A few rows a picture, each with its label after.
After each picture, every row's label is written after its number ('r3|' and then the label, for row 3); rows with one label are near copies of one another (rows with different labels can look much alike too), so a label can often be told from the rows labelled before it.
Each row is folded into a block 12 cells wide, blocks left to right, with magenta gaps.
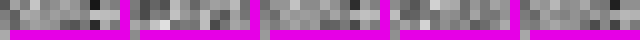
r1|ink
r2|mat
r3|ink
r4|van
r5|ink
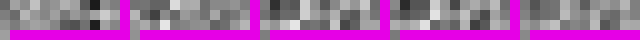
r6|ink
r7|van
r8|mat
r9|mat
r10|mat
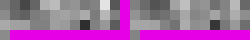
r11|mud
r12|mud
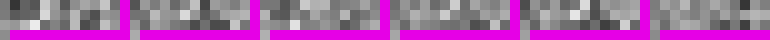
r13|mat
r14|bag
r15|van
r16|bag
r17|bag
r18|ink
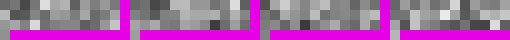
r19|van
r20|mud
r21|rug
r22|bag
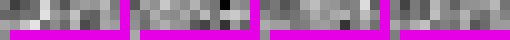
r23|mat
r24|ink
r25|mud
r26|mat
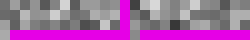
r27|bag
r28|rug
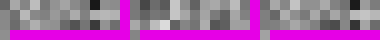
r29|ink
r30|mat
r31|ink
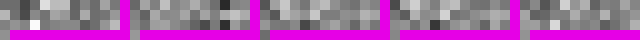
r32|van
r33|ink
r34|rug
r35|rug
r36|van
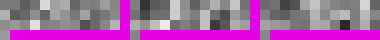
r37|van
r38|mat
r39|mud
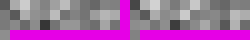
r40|rug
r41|rug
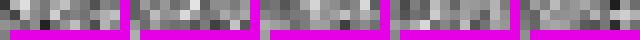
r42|rug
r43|bag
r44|mud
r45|mat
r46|ink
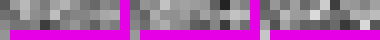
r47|rug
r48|ink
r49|bag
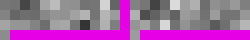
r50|mud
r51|van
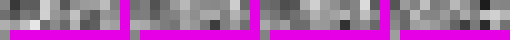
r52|mat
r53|mud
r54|mud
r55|ink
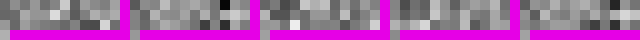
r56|bag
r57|ink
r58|van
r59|mat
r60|ink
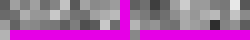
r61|bag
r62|mud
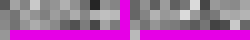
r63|ink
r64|bag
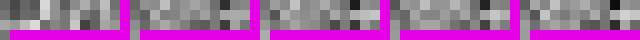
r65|mat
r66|ink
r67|ink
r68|ink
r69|ink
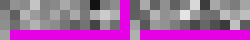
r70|ink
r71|bag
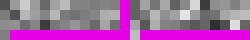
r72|rug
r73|bag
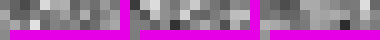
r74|van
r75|rug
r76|mud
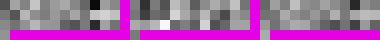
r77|ink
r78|mat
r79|ink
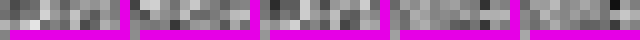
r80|mat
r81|rug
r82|mat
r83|ink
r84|ink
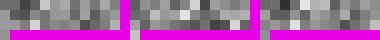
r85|van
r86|bag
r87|van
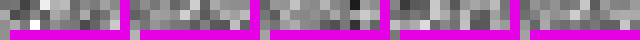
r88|van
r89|bag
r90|ink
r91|mat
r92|bag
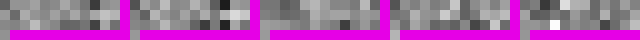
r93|ink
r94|ink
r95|mud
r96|bag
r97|van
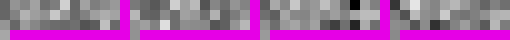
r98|bag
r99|van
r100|ink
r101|rug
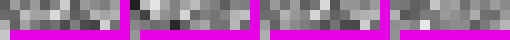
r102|bag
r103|rug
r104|bag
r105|van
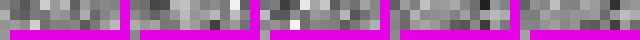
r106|van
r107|mud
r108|van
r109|ink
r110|ink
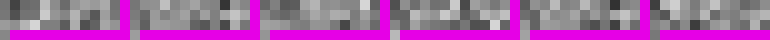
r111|mat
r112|ink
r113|mud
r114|bag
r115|ink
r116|rug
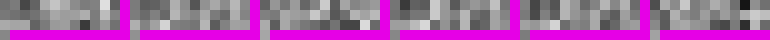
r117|mud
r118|mat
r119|bag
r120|mat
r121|mat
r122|ink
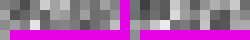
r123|van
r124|mat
